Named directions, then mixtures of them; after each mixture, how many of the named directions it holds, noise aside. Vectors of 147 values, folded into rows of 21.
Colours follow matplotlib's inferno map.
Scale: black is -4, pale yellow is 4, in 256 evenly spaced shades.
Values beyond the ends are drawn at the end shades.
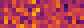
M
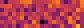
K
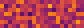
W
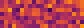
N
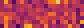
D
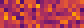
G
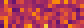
two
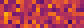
four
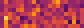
two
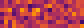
two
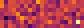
four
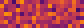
two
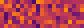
three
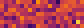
four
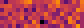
one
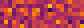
three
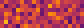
three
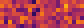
one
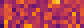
four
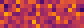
two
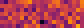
one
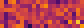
two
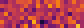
two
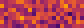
three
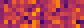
two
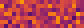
one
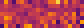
one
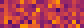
four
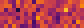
three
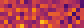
four
